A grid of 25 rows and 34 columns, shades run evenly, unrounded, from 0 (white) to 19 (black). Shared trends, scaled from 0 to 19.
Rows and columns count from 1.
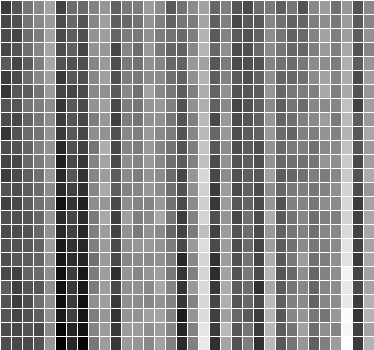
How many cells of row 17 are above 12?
12
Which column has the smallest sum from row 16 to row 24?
32
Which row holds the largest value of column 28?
1
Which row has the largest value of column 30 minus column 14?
23
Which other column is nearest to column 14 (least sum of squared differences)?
5
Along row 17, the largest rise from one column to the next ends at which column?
33
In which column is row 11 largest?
6
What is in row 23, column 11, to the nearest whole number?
15
